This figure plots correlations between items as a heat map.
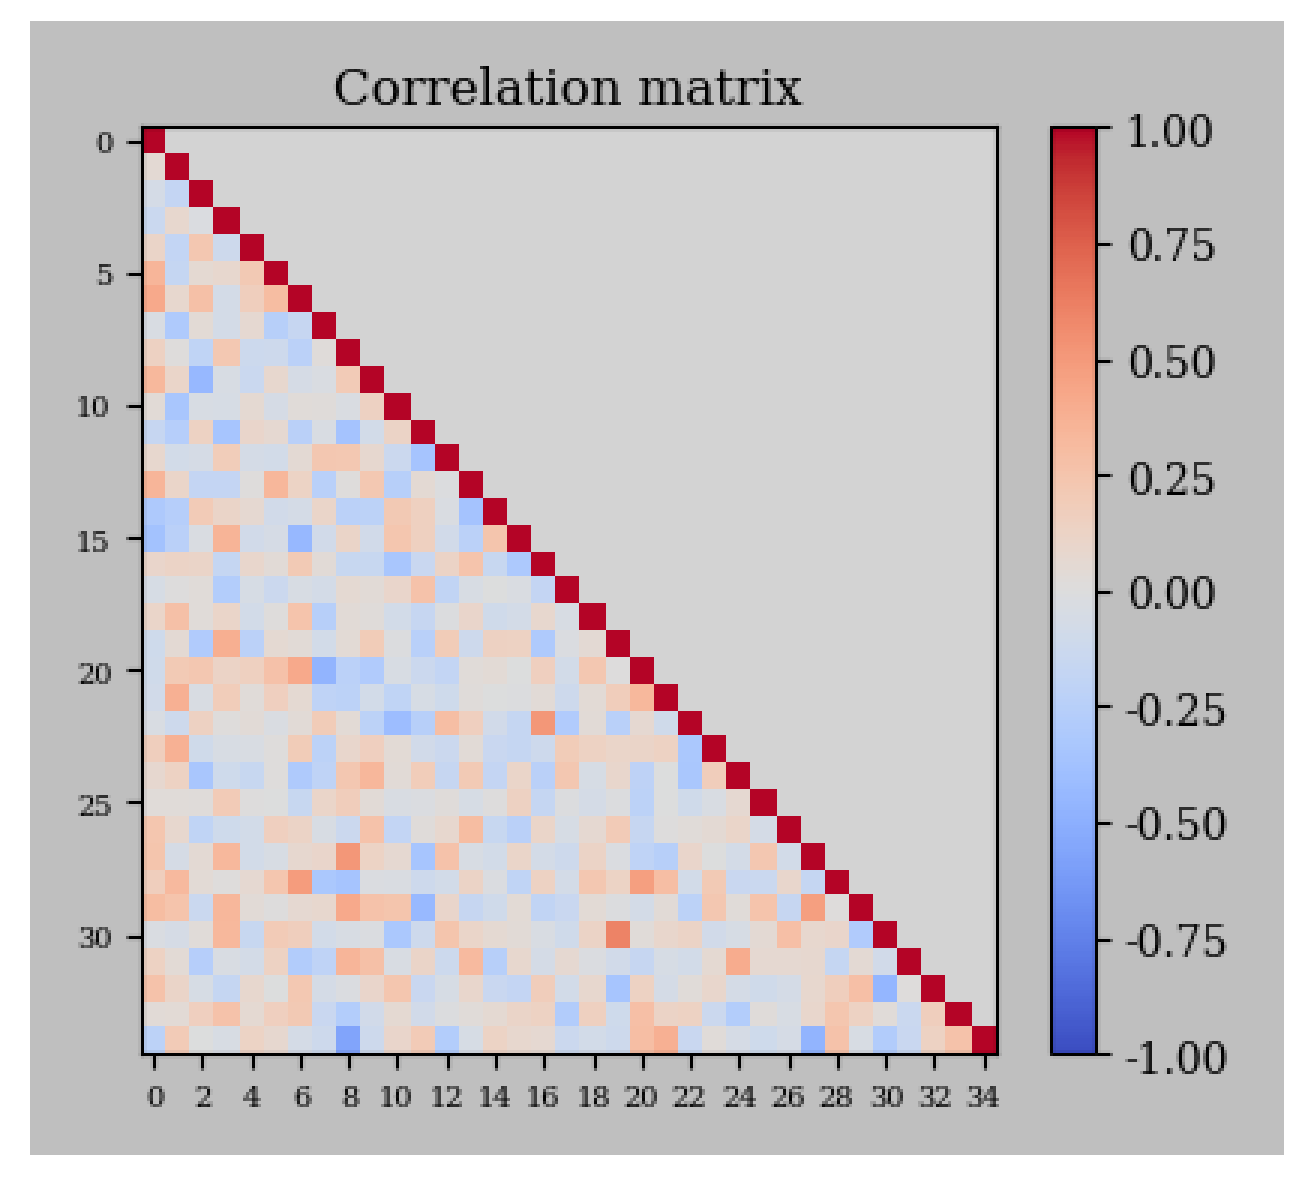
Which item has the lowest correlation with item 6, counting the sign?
15
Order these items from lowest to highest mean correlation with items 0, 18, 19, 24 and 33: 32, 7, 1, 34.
7, 34, 32, 1
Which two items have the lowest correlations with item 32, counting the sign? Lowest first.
30, 19
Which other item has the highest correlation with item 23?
1
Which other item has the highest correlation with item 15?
3
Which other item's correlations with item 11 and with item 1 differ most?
29
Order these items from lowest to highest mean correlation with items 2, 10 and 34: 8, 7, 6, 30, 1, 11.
8, 30, 1, 7, 6, 11
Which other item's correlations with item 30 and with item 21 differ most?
34
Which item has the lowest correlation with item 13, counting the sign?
14
